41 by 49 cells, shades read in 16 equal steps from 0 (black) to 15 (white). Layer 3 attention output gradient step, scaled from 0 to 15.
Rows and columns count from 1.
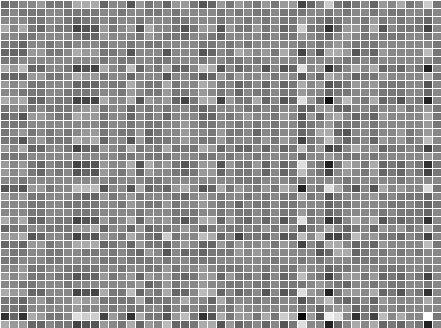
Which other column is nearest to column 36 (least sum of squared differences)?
41
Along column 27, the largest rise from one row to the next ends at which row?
31
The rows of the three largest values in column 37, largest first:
40, 24, 1
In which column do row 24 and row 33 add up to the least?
34
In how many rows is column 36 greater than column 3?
16
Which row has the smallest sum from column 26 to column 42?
30
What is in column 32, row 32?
8
